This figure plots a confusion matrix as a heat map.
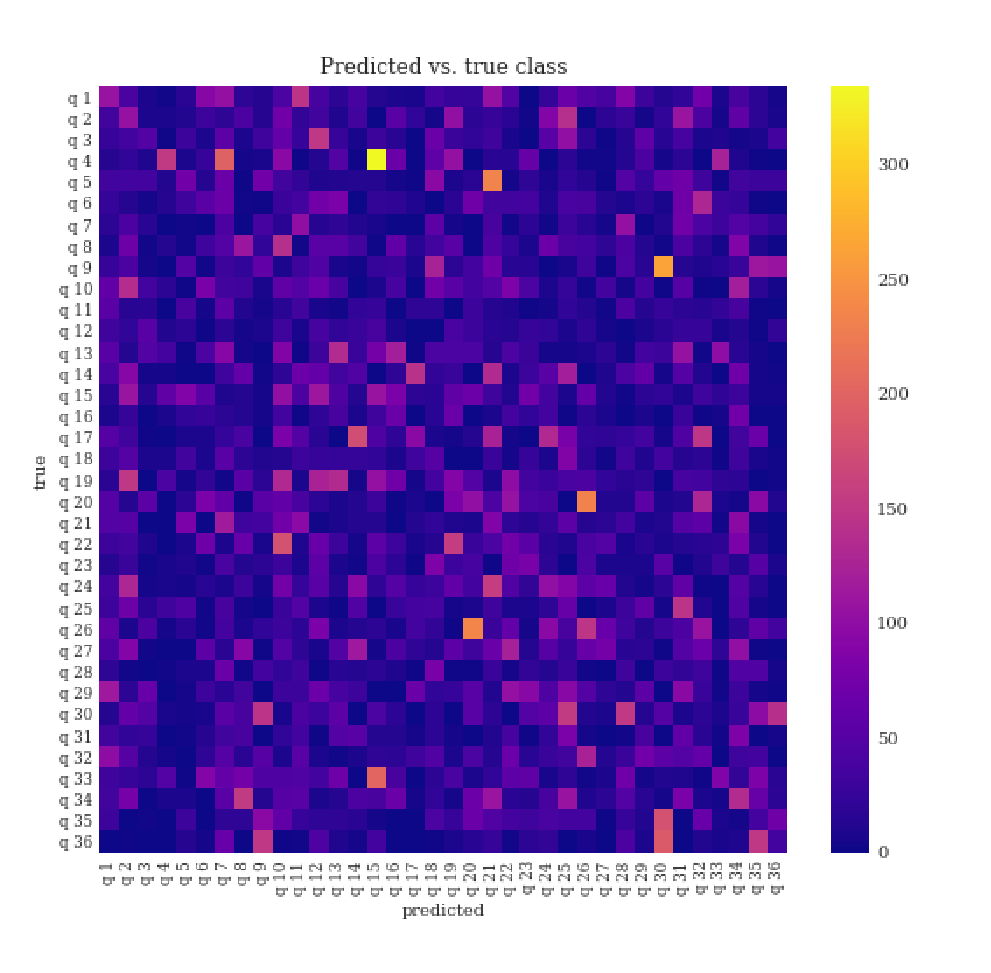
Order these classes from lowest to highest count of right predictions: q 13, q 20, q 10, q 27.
q 10, q 27, q 20, q 13
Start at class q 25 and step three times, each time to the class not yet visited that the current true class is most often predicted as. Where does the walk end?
q 8
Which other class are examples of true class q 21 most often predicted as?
q 7
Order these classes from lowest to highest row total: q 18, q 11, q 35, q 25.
q 11, q 18, q 25, q 35
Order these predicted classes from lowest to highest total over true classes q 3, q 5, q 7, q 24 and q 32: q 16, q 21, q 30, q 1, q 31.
q 16, q 30, q 1, q 31, q 21
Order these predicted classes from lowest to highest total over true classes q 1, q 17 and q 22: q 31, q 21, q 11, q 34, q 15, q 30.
q 30, q 31, q 15, q 34, q 11, q 21
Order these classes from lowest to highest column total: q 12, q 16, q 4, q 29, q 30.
q 4, q 29, q 16, q 30, q 12
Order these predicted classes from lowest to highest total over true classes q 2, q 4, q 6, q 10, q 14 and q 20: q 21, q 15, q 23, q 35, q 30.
q 30, q 35, q 23, q 21, q 15
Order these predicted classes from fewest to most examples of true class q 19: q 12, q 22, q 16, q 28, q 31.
q 28, q 31, q 16, q 22, q 12
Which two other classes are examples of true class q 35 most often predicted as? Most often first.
q 30, q 9
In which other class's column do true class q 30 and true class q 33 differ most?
q 15
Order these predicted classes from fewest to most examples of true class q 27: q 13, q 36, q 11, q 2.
q 36, q 11, q 13, q 2
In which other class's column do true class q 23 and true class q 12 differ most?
q 18
